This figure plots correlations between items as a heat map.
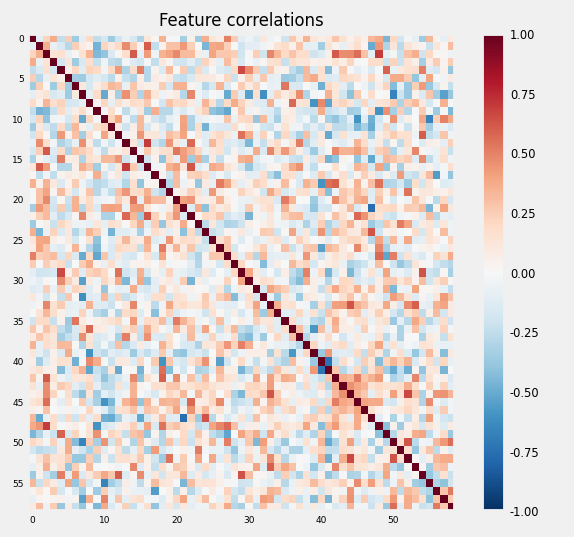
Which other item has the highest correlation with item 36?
8
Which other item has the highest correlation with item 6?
35
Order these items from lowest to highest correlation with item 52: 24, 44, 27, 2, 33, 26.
26, 24, 27, 2, 33, 44
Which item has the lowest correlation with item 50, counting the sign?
7
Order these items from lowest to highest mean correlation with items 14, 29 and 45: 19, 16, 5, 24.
5, 24, 16, 19
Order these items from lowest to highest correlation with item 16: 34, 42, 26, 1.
34, 42, 26, 1
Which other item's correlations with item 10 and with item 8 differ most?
2
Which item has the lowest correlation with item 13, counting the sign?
30
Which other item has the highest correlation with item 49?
4
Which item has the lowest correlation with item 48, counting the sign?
9
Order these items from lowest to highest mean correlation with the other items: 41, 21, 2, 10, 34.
41, 10, 34, 21, 2
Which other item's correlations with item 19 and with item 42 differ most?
18
